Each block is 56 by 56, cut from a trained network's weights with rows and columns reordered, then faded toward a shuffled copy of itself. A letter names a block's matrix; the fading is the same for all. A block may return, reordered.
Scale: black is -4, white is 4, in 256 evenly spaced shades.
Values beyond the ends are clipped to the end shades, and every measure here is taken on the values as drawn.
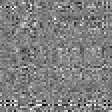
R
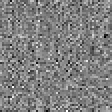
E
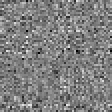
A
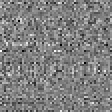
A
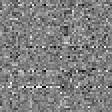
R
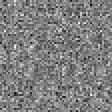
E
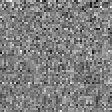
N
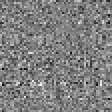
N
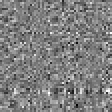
R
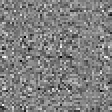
E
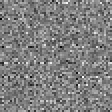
N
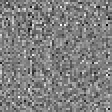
E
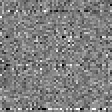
R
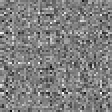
R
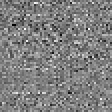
N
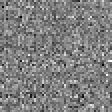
E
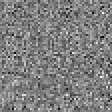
E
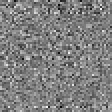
N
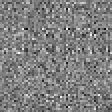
A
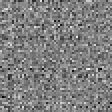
A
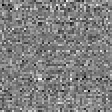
N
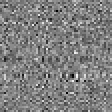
A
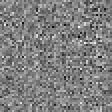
E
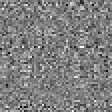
N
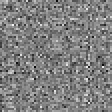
N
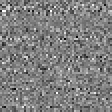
N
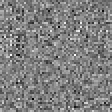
N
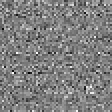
N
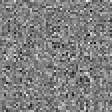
E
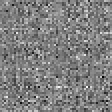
E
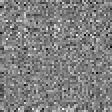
N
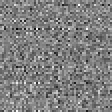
A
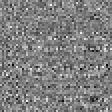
N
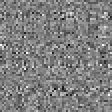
A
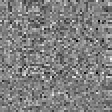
A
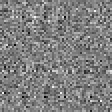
N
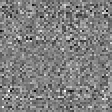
A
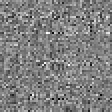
N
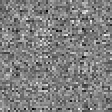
N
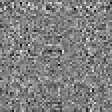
A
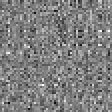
R
